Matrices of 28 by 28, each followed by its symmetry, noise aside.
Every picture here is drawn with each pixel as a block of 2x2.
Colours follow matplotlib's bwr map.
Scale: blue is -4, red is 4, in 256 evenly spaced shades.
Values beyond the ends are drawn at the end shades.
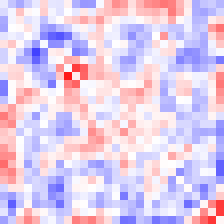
symmetric.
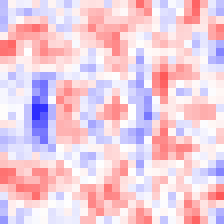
mirrored top to bottom.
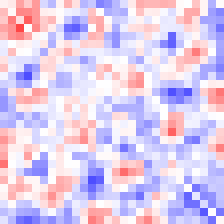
symmetric.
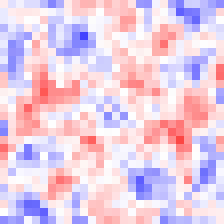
same after a half turn.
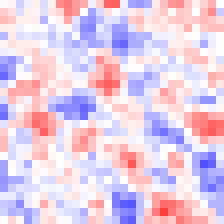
antisymmetric.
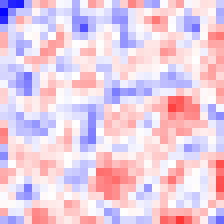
symmetric.
